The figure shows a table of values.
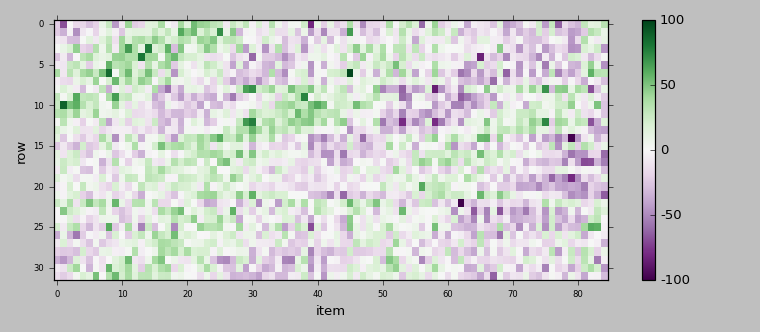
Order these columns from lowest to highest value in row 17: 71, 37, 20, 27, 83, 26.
83, 37, 71, 27, 20, 26
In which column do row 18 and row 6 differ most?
45
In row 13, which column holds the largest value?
30
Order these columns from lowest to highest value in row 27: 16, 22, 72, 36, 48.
36, 72, 22, 48, 16
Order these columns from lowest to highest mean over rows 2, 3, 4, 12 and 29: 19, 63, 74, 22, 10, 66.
74, 63, 66, 19, 22, 10
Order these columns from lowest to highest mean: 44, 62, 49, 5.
62, 44, 5, 49
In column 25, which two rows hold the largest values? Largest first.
1, 14
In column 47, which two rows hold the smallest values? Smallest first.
14, 0
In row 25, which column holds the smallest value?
39
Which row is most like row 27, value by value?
18
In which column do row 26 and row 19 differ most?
79
